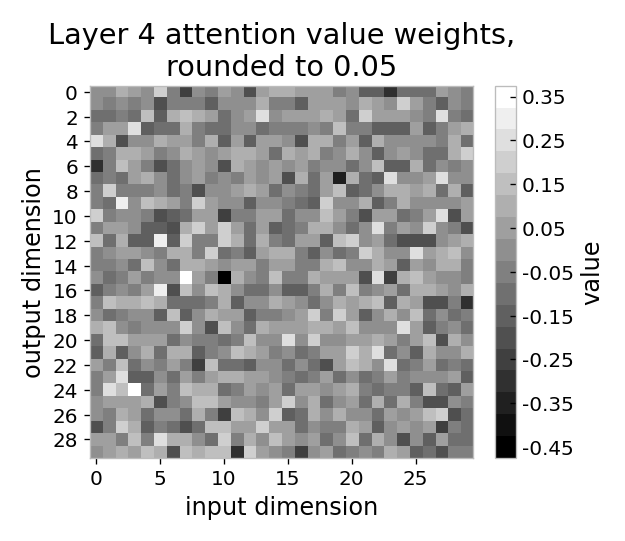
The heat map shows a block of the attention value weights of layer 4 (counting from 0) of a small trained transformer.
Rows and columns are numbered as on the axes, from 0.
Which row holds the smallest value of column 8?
22
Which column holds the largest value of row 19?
24
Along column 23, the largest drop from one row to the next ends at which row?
15
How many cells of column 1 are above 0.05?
7
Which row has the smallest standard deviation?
14
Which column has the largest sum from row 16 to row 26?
20
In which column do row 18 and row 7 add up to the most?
23
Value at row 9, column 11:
0
